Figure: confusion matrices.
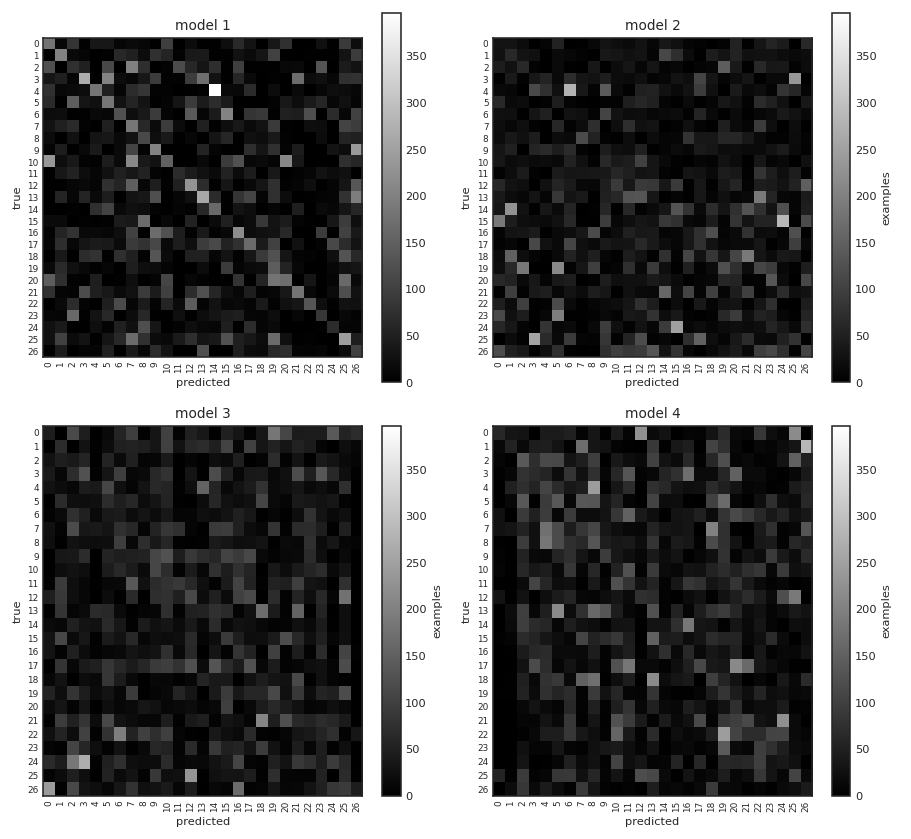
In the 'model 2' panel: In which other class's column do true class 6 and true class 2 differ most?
19
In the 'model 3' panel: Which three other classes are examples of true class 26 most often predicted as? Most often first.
0, 16, 2
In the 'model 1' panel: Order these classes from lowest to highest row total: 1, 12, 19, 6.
19, 1, 12, 6
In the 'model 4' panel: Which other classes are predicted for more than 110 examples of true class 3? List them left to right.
11, 16, 20
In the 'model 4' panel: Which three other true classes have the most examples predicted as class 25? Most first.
0, 12, 2
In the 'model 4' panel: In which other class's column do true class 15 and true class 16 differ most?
13
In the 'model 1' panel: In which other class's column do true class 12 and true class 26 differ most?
7
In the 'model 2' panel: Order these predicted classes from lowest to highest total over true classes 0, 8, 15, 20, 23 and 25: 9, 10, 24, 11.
10, 11, 9, 24
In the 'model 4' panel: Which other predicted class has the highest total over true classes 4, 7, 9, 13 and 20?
8
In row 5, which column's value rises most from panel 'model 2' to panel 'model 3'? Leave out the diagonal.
18
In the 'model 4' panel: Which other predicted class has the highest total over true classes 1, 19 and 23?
26
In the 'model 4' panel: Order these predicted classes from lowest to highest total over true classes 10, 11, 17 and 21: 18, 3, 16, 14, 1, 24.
1, 14, 18, 16, 3, 24
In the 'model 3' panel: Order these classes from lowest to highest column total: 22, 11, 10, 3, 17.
11, 22, 17, 3, 10
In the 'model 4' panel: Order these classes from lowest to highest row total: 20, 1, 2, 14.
20, 14, 1, 2
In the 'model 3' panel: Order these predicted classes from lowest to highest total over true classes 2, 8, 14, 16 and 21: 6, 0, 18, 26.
26, 0, 6, 18
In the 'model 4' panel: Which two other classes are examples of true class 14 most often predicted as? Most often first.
16, 2
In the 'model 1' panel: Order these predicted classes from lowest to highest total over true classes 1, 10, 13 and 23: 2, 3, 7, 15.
3, 15, 2, 7
